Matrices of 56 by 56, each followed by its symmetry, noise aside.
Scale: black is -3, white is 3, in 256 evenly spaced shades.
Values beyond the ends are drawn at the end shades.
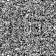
mirrored top to bottom.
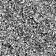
symmetric across the other diagonal.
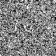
symmetric across the other diagonal.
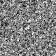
symmetric.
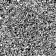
symmetric.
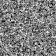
symmetric across the other diagonal.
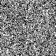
no symmetry.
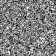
symmetric.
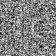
mirrored top to bottom.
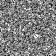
symmetric.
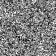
symmetric across the other diagonal.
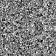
mirrored top to bottom.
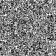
mirrored top to bottom.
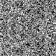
mirrored top to bottom.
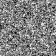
no symmetry.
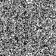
mirrored top to bottom.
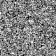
no symmetry.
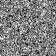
no symmetry.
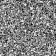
symmetric across the other diagonal.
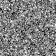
symmetric.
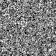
symmetric.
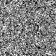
mirrored top to bottom.
